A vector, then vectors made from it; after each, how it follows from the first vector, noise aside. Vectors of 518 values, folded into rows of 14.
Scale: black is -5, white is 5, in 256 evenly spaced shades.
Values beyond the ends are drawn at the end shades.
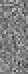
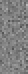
wrapped around, negated, shrunk.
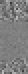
wrapped around, partly zeroed.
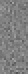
reversed, negated, shrunk.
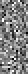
wrapped around, scaled up.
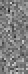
reversed.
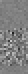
wrapped around, partly zeroed.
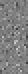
wrapped around, partly zeroed.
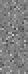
wrapped around, partly zeroed.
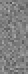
reversed, negated, shrunk.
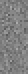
wrapped around, negated, shrunk.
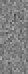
wrapped around, shrunk.
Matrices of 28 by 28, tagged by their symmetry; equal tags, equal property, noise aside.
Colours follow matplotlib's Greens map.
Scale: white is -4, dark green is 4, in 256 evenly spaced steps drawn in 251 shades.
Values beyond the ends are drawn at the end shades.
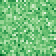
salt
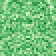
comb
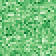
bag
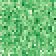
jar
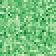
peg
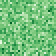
peg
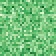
comb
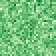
salt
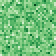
salt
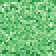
comb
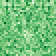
comb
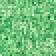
bag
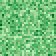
comb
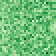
jar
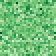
comb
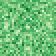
comb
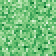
peg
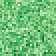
peg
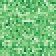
comb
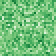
comb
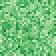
salt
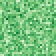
peg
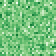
salt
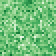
comb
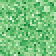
salt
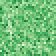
salt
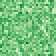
jar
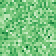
bag
